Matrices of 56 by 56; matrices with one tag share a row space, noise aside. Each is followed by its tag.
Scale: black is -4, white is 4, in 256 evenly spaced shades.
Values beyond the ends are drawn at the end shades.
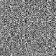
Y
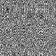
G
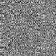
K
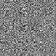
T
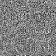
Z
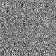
G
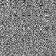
G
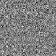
G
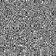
T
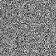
Z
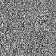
G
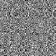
Y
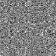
Y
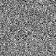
Y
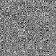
G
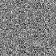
Z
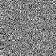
K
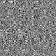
T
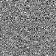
Z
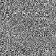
G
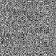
G
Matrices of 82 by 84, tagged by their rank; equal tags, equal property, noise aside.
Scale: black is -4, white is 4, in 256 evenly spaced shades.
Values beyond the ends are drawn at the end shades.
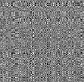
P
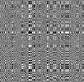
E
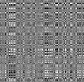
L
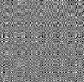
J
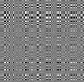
E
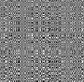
J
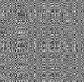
P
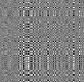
E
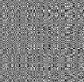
P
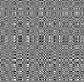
L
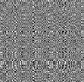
J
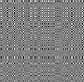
E
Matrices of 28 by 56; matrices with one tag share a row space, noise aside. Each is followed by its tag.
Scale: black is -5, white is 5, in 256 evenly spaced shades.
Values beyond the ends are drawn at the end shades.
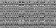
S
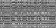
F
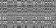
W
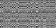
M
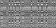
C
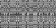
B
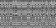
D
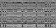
W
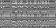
F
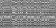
F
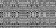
M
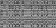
C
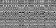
S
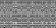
D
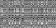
C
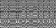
B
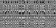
S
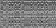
C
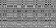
W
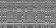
W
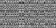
S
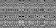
S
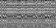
W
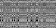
M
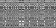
S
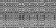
S
